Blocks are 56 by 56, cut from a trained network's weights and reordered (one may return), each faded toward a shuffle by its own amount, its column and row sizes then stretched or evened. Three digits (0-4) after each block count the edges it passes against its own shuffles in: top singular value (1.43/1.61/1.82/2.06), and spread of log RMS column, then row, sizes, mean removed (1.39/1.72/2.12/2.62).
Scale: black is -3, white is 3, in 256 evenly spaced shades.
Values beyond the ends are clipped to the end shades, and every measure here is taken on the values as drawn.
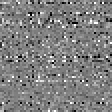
1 1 4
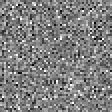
2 0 1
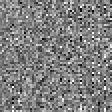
1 3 0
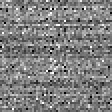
2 0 2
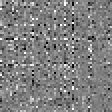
3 4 1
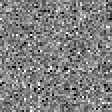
0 0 1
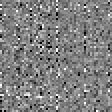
0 4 1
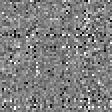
2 3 2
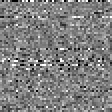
2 0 4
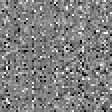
2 4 0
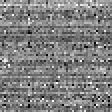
3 1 3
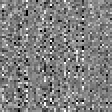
3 4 0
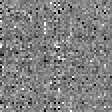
1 3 1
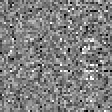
3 2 1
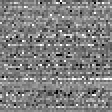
2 0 4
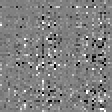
0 4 3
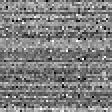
4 0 2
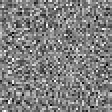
4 1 0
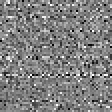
4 0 3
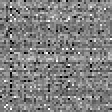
2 2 2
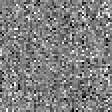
1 3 0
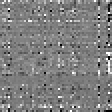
2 4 3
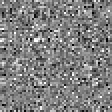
3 2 3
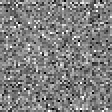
2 0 0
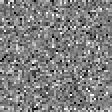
2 1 0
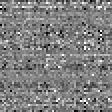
1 1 4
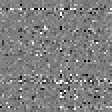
2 2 4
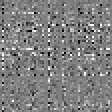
1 4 4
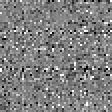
1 1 3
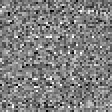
2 0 3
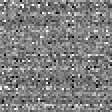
1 1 3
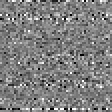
1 0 4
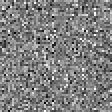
0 2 1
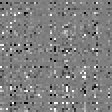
0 4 4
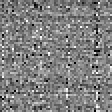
0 3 0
